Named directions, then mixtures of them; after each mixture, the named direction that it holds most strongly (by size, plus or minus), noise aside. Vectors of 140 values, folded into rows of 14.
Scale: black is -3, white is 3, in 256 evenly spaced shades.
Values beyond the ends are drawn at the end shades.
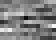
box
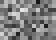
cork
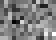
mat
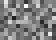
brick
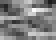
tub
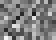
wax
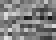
box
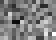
mat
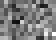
mat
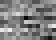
box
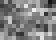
tub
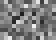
wax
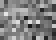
mat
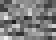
box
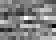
box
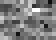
tub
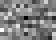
box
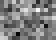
cork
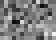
mat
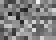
cork
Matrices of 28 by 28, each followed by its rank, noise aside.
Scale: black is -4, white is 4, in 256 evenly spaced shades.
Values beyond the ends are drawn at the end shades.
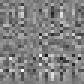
four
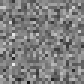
seven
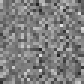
six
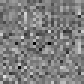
eight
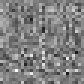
four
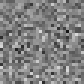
eight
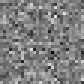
seven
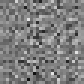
seven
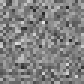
eight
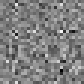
five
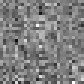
four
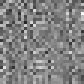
four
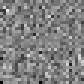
eight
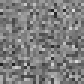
seven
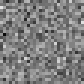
six
